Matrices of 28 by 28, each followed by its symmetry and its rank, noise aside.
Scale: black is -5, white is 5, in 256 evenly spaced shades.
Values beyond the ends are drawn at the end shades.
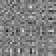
antisymmetric, rank four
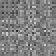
symmetric, rank three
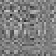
antisymmetric, rank four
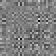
symmetric, rank three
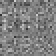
antisymmetric, rank four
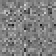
no symmetry, rank four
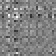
symmetric, rank three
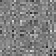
symmetric, rank three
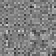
no symmetry, rank four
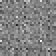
symmetric, rank four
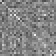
symmetric, rank five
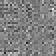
no symmetry, rank five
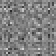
no symmetry, rank five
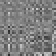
no symmetry, rank three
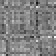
no symmetry, rank three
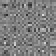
no symmetry, rank four
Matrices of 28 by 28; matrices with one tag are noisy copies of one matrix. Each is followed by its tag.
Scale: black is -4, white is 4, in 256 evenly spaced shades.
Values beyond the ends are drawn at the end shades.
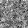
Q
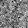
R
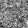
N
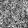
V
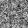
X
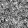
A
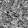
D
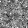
D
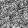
X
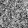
V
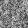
V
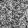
R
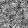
X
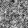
D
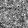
N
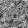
Q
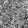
V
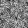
A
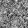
D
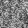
V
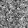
R
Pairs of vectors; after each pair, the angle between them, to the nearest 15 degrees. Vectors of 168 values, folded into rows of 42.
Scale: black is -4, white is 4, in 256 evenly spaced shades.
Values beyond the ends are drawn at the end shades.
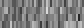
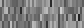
30 degrees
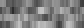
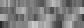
60 degrees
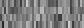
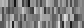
90 degrees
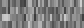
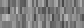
30 degrees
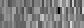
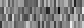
60 degrees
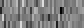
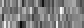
150 degrees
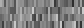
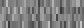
105 degrees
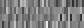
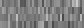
135 degrees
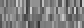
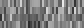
45 degrees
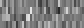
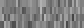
105 degrees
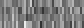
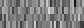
90 degrees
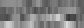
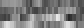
15 degrees
